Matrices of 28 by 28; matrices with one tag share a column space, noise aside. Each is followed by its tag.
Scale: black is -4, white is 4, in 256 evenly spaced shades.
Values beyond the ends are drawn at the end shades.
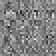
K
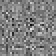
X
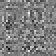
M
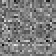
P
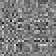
P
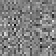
X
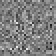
M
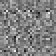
K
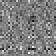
M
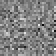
X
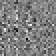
X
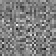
X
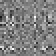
M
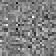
X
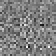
X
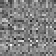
P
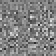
X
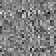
K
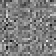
P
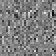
K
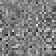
X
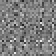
P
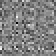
M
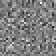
P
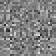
X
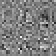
M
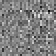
K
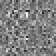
K
